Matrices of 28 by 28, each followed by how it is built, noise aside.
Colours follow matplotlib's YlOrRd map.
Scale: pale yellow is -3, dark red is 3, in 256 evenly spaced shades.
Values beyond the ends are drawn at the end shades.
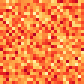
Toeplitz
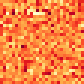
uneven rows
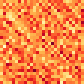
Toeplitz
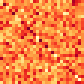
diagonal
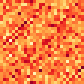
Hankel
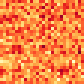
blocks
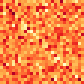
diagonal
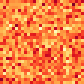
blocks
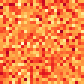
noise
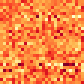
uneven rows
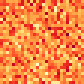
Toeplitz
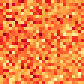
noise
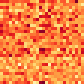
blocks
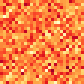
Hankel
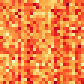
blocks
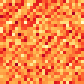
Hankel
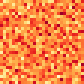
noise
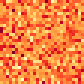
noise
